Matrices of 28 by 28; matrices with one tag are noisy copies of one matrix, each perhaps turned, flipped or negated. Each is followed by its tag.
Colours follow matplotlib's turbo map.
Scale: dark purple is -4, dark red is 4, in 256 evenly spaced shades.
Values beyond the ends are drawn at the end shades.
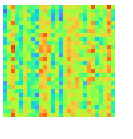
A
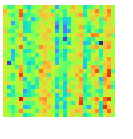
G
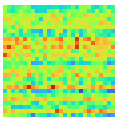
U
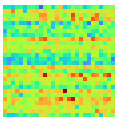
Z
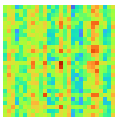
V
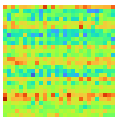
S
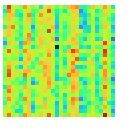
A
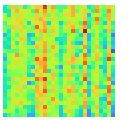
U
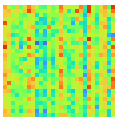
U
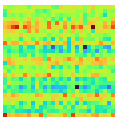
S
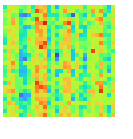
V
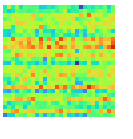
U
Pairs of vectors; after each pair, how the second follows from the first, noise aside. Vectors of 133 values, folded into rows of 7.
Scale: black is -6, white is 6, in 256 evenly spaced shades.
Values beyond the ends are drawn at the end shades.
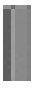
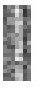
wrapped around, negated, scaled up.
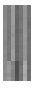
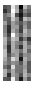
wrapped around, negated, scaled up.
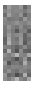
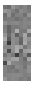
negated, partly zeroed.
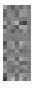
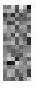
reversed, scaled up.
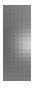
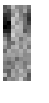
wrapped around, negated, scaled up.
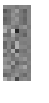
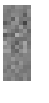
wrapped around, negated, partly zeroed.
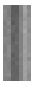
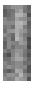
wrapped around, negated.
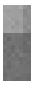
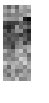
wrapped around, negated, scaled up.
